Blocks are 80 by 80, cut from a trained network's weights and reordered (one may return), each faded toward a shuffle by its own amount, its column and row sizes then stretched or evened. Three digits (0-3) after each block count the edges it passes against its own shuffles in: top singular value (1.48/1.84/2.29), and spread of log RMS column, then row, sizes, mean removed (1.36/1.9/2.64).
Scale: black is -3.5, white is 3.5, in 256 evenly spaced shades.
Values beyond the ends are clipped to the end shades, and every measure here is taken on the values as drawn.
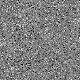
0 1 0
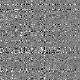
2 3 3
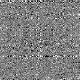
2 2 3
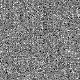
0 1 1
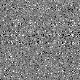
0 1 2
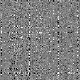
2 3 2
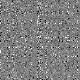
1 3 2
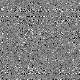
1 2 3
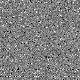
1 0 2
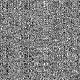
2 1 1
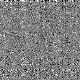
1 0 3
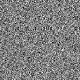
2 1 1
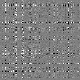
3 3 3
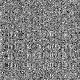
2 0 1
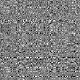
2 2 3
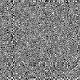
3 2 1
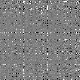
1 3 3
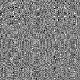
3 2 1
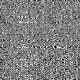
2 0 3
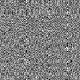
3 2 0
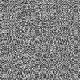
3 0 0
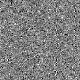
2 1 0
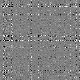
2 3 3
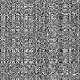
3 0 3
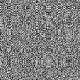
3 1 1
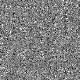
0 1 1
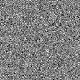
2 0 1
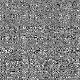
1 0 3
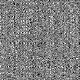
2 1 2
